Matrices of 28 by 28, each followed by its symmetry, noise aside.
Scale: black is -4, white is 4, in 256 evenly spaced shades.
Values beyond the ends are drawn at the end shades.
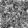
symmetric.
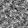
symmetric.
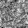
no symmetry.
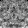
mirrored left to right.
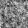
antisymmetric.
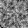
symmetric across the other diagonal.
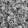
antisymmetric.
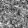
no symmetry.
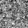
no symmetry.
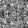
mirrored top to bottom.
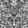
mirrored left to right.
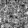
no symmetry.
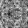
mirrored top to bottom.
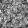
no symmetry.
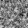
no symmetry.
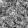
symmetric.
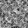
symmetric across the other diagonal.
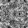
mirrored top to bottom.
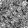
symmetric across the other diagonal.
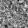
antisymmetric.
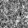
no symmetry.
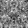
mirrored left to right.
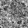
symmetric across the other diagonal.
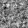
antisymmetric.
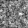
mirrored top to bottom.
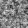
no symmetry.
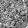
symmetric.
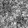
symmetric.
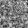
symmetric across the other diagonal.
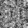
mirrored top to bottom.
